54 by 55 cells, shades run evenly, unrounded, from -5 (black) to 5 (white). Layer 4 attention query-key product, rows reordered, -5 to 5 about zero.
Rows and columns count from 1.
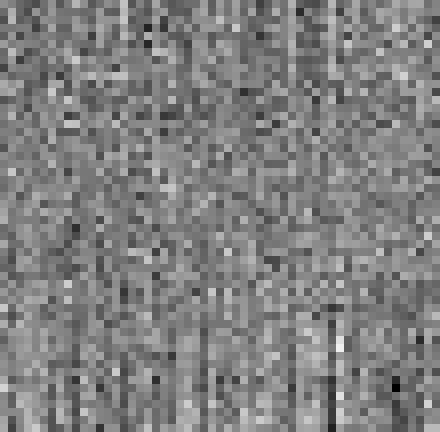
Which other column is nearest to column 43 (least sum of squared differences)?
4
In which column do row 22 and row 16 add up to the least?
55
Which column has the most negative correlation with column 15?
45
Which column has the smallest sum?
10
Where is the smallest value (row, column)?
49, 50
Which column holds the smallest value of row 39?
42
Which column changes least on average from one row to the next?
23
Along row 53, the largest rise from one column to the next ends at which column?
43
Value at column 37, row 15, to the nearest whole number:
-1
